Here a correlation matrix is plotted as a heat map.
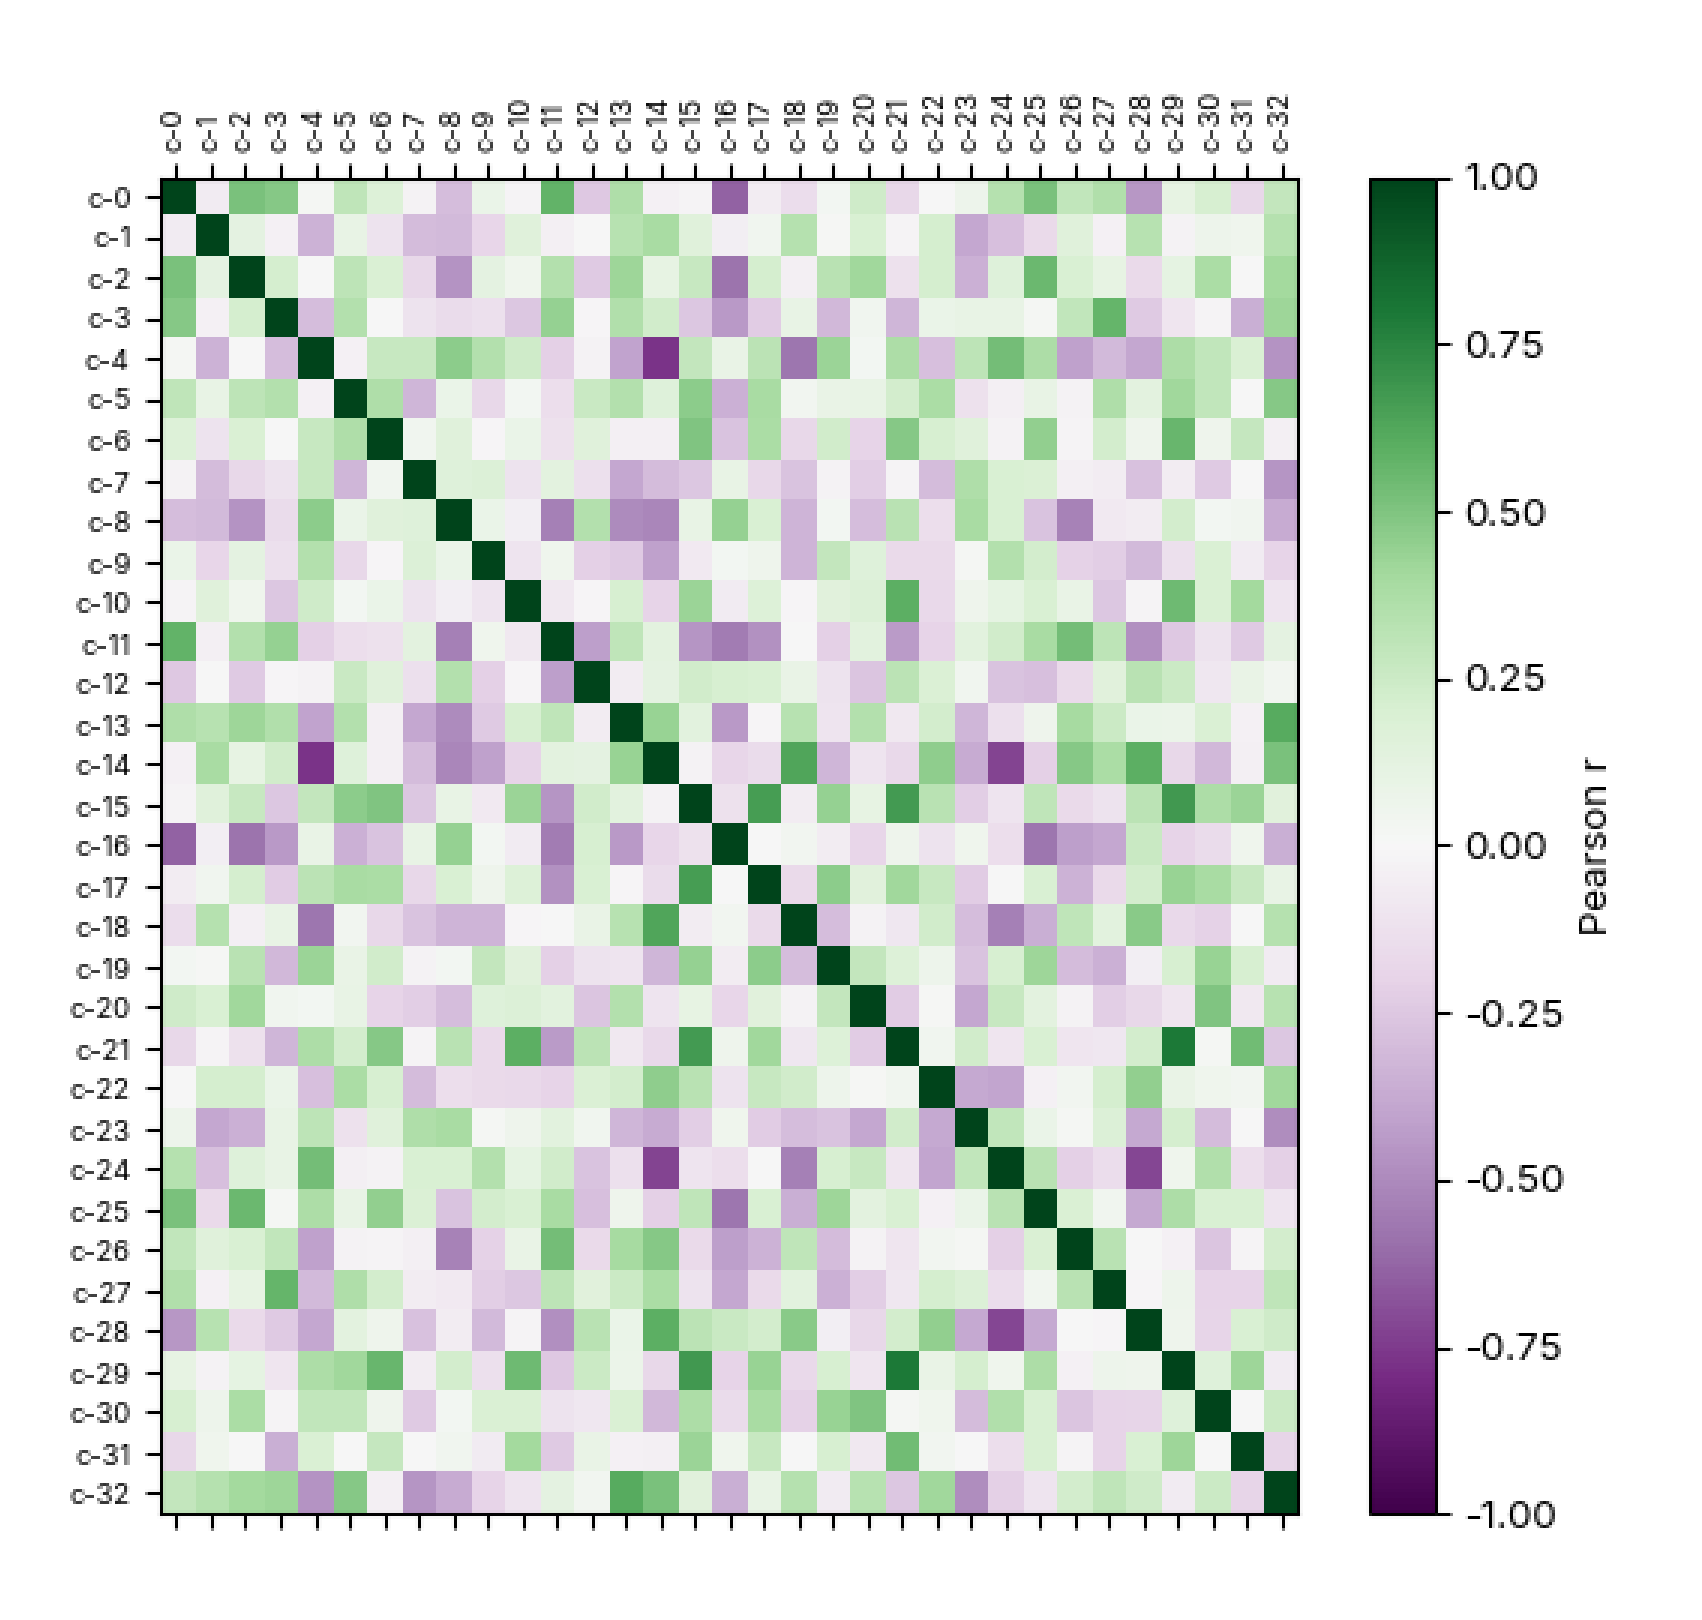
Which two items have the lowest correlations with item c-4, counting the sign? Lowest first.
c-14, c-18
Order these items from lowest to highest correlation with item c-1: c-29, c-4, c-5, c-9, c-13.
c-4, c-9, c-29, c-5, c-13
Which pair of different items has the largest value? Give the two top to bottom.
c-21, c-29
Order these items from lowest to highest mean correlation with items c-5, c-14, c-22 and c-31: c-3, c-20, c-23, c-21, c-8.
c-23, c-8, c-20, c-3, c-21
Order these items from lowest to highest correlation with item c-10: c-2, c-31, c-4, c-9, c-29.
c-9, c-2, c-4, c-31, c-29
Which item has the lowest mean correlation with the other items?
c-16
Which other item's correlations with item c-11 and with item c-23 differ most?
c-8
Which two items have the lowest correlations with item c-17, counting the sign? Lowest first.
c-11, c-26
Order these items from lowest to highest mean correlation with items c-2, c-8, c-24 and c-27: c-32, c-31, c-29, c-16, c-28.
c-28, c-16, c-31, c-32, c-29
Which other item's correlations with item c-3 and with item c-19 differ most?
c-27
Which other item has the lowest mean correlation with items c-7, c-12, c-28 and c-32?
c-24
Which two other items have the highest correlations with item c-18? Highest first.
c-14, c-28
